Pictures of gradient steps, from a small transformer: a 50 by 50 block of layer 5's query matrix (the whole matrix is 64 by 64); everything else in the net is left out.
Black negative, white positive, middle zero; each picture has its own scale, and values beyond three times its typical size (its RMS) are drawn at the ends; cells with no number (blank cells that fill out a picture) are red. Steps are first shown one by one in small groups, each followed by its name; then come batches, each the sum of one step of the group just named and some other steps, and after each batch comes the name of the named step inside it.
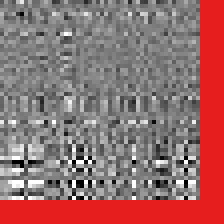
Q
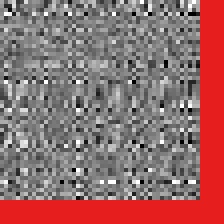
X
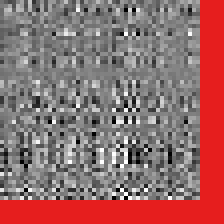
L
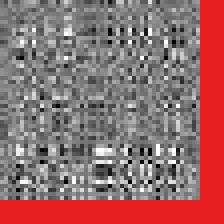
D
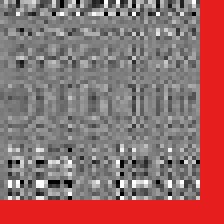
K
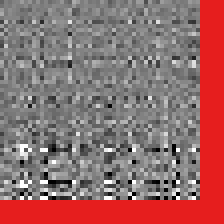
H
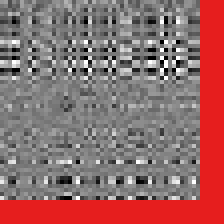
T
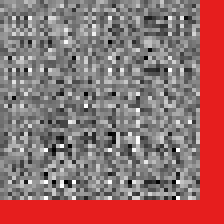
H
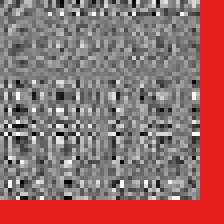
K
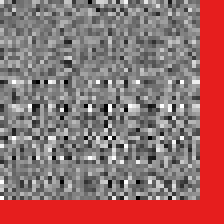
T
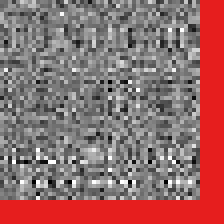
K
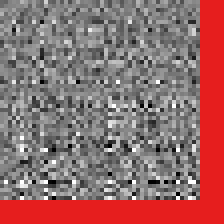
H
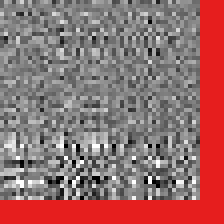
Q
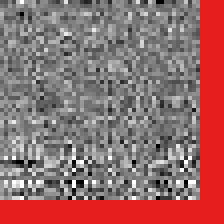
Q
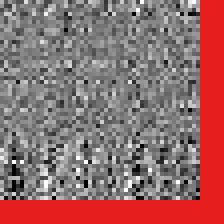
X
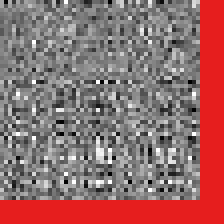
D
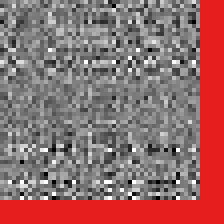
H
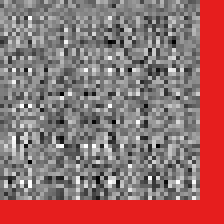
D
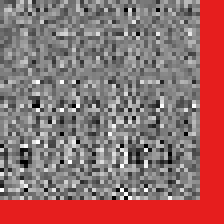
L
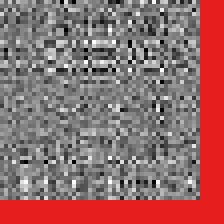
T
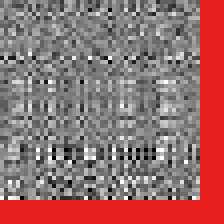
K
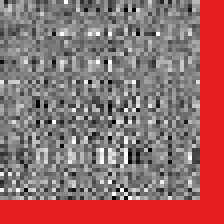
L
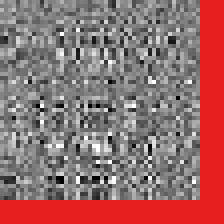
D
